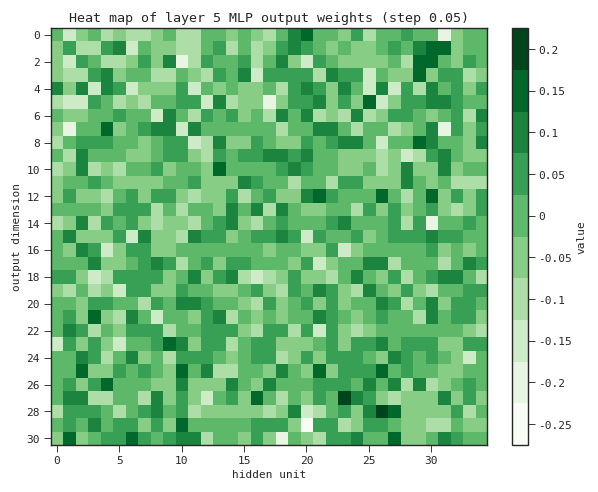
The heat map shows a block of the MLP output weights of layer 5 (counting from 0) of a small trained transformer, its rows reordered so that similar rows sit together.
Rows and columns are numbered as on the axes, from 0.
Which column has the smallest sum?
0
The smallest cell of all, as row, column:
29, 20
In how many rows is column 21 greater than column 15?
14
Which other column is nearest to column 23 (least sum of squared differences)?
24
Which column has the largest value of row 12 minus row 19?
30
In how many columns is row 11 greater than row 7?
11
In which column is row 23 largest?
9
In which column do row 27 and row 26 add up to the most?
23
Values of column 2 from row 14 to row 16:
0.1 -0.05 0.1
